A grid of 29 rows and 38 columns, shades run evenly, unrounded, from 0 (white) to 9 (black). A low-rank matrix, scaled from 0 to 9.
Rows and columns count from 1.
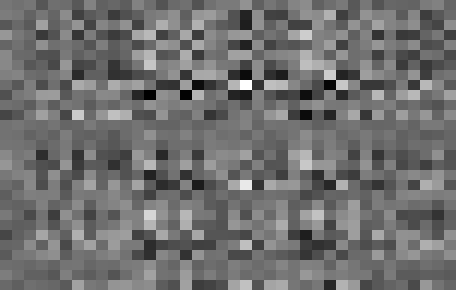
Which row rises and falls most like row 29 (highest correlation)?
9
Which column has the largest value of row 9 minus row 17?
28
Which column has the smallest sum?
13
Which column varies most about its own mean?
21
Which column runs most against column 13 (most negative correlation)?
5
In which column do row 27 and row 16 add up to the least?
26
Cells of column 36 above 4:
24
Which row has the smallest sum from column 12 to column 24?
22
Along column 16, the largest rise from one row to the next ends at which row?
10
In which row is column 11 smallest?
12
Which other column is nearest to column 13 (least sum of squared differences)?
16
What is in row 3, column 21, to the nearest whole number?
8
